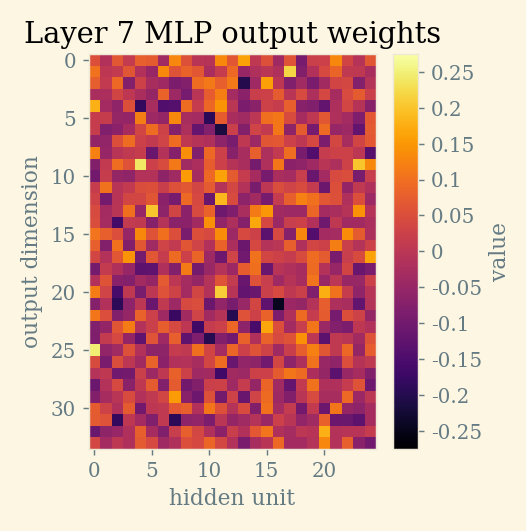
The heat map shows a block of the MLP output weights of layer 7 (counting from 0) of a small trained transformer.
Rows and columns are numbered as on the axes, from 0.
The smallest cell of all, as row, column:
21, 16
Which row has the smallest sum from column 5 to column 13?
31
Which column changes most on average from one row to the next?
11
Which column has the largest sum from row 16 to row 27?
19
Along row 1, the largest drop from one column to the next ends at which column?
18
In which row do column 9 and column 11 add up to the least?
6
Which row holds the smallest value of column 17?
28
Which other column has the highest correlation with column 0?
9
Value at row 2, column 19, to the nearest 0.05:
-0.1
